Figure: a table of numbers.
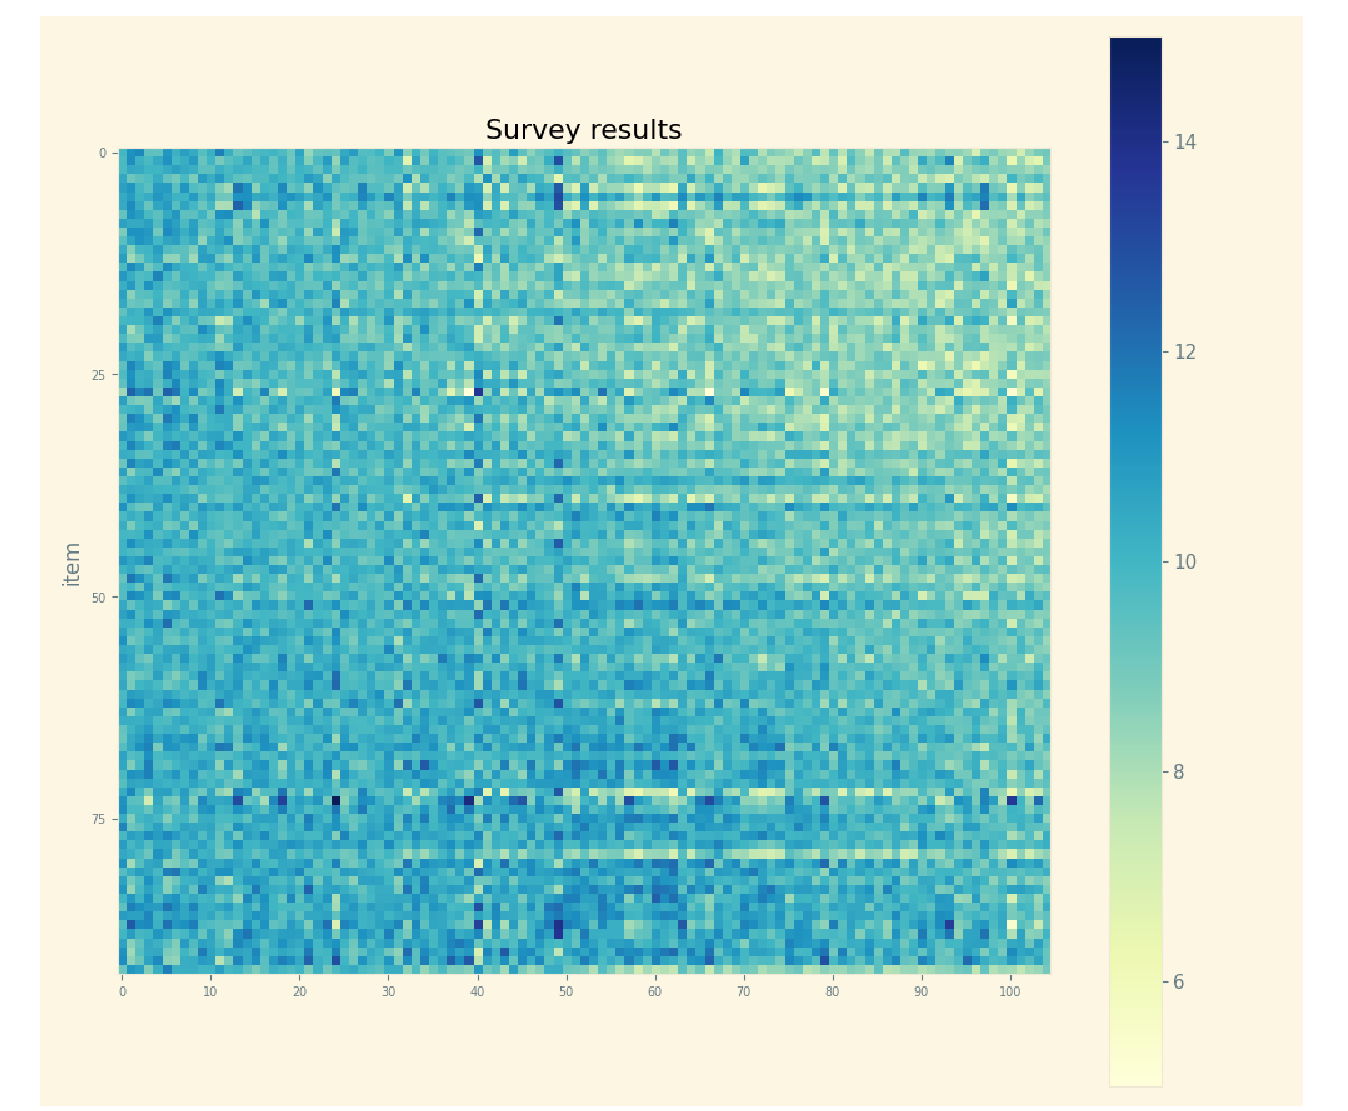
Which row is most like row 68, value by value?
56
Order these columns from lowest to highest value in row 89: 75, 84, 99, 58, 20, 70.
70, 99, 58, 20, 84, 75
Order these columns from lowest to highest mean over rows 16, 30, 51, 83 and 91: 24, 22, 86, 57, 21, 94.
94, 86, 22, 57, 24, 21
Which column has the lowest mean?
100
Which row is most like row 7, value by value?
26
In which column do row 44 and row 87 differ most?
93
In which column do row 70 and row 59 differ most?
24
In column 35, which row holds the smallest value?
17
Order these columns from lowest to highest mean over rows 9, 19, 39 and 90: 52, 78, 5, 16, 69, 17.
78, 69, 17, 52, 16, 5
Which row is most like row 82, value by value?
63
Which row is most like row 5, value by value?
88
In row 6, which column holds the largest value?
49
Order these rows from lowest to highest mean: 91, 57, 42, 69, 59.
42, 57, 59, 69, 91
